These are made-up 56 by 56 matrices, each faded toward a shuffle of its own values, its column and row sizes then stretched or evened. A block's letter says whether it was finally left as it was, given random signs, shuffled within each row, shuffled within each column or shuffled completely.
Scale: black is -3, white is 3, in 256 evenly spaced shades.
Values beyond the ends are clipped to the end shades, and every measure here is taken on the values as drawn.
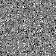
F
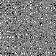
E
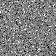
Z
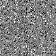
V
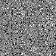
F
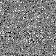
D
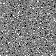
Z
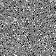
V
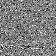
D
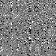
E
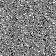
Z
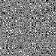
E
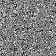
V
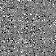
F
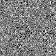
F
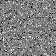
Z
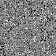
V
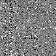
F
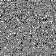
D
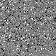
D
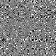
E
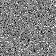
Z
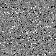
D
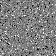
Z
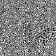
F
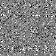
F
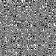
E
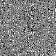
V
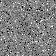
Z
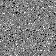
D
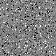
V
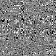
E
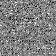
D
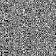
E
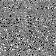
D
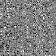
E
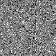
V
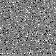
D
